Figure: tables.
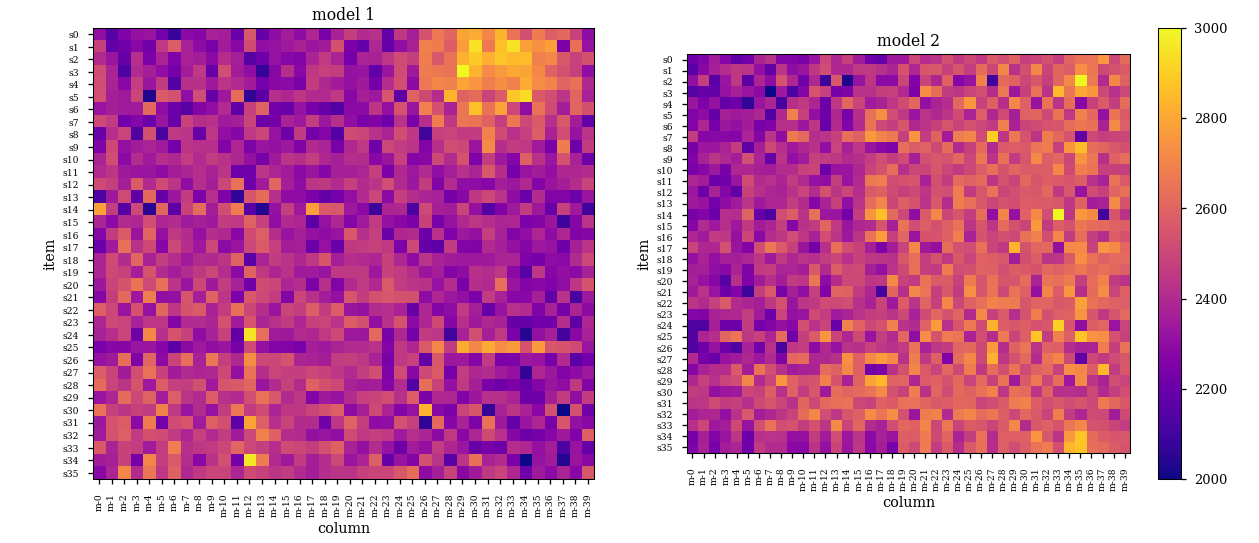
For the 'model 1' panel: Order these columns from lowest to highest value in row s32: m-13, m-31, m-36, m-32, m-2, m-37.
m-36, m-37, m-32, m-31, m-2, m-13
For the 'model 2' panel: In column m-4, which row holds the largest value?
s25
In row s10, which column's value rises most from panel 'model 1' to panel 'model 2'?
m-33
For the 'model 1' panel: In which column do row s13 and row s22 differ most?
m-11
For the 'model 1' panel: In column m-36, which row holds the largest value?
s1
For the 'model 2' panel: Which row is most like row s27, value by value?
s7
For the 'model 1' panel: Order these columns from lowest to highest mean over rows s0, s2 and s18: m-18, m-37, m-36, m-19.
m-19, m-18, m-37, m-36
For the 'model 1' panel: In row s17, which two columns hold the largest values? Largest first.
m-2, m-13
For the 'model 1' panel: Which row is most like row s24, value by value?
s34
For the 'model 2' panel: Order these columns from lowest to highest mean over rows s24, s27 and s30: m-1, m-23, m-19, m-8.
m-1, m-8, m-23, m-19
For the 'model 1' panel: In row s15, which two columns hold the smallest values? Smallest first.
m-37, m-17
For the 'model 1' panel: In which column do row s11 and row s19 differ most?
m-12
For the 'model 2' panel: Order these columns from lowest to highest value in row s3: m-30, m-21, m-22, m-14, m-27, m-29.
m-14, m-29, m-27, m-30, m-22, m-21
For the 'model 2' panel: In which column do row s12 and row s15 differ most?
m-35
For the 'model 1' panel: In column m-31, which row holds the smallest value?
s30
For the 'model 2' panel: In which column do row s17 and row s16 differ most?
m-17
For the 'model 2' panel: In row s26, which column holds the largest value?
m-27
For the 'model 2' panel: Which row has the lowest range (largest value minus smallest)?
s31
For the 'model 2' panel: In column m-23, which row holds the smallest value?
s27
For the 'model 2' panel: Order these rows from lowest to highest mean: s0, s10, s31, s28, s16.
s0, s10, s16, s28, s31
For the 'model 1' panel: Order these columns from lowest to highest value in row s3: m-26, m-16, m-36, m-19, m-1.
m-16, m-1, m-19, m-36, m-26
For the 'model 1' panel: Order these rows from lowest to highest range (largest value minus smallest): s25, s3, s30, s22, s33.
s22, s33, s25, s30, s3
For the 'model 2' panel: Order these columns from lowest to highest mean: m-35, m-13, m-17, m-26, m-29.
m-13, m-17, m-29, m-26, m-35
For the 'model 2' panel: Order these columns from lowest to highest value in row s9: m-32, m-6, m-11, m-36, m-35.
m-6, m-11, m-32, m-36, m-35
